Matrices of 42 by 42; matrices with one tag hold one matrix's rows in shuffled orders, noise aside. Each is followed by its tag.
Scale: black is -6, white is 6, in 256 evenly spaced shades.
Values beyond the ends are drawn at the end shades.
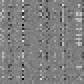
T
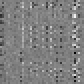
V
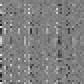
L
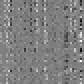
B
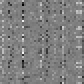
T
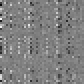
L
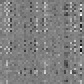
B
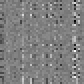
V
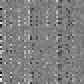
L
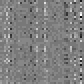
B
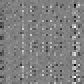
V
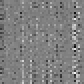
V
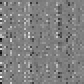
L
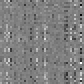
B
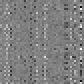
B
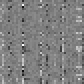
T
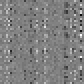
B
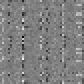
T
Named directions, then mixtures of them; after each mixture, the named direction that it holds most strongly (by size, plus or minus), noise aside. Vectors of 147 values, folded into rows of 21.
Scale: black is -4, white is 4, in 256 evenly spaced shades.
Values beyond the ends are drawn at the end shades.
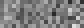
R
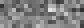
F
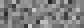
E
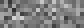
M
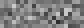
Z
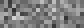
M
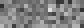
F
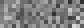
R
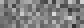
R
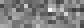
F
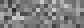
M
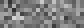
M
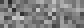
M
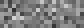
M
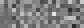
R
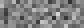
E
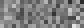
R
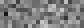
E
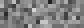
E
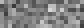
F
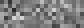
M
